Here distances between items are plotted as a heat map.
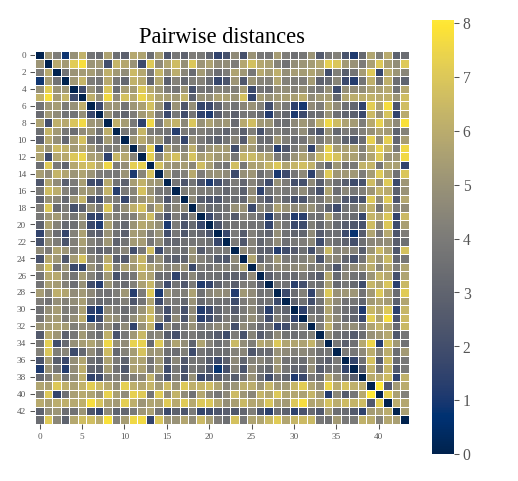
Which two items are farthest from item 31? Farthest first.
41, 39
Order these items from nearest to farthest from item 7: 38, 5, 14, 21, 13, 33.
38, 21, 33, 14, 5, 13
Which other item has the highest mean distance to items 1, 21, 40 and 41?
5
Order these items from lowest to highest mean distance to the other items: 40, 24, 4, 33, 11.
33, 24, 4, 11, 40
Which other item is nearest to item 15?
20
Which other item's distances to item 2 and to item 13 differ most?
43
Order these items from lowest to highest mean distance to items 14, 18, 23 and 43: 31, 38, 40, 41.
38, 31, 40, 41
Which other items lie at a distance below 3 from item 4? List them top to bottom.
5, 18, 25, 35
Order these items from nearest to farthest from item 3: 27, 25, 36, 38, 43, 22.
36, 22, 43, 38, 27, 25
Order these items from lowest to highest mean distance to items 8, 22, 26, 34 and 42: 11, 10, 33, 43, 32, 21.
21, 33, 10, 32, 11, 43
